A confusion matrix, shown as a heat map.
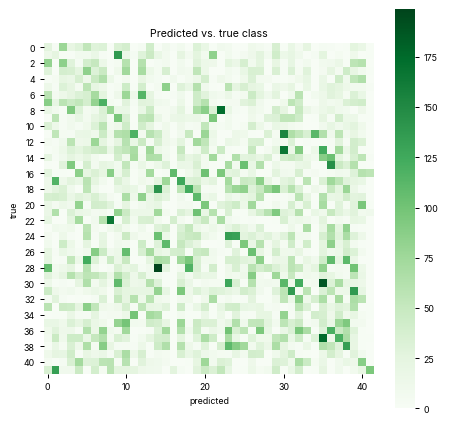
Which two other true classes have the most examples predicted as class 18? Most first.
28, 27
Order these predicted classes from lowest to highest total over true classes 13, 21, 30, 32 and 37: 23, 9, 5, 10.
5, 10, 23, 9
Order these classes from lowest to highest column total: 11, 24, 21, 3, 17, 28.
28, 11, 21, 24, 3, 17
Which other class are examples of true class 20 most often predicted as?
40
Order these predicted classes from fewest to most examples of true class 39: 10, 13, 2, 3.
13, 2, 3, 10
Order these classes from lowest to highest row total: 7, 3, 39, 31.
39, 3, 7, 31
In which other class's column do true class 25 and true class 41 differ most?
1
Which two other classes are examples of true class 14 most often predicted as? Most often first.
36, 35
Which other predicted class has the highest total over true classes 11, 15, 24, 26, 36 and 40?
10
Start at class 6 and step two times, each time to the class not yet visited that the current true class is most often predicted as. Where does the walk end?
19
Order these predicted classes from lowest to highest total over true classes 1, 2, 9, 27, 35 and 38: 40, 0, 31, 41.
41, 40, 0, 31
